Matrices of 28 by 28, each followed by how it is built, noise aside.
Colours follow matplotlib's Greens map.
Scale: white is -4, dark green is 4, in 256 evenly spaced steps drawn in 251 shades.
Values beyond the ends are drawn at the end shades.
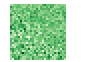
lower triangular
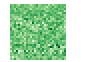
uneven rows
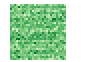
blocks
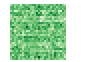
blocks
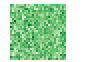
repeating rows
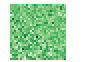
lower triangular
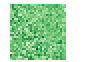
lower triangular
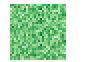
repeating rows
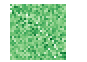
banded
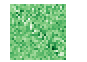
banded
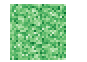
repeating rows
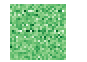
uneven rows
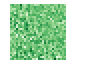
lower triangular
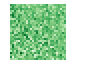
lower triangular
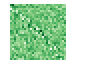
banded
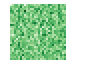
blocks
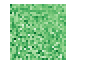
lower triangular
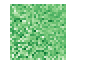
lower triangular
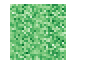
repeating rows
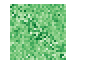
banded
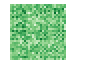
blocks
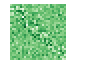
banded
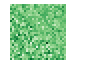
lower triangular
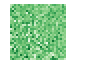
lower triangular
